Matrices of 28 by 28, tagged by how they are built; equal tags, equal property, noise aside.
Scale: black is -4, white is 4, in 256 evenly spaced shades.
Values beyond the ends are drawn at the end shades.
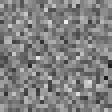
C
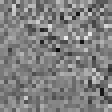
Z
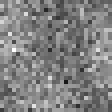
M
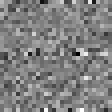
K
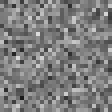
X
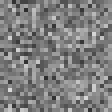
X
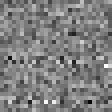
K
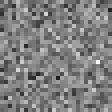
C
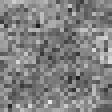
M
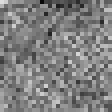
M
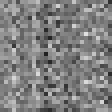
X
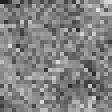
M
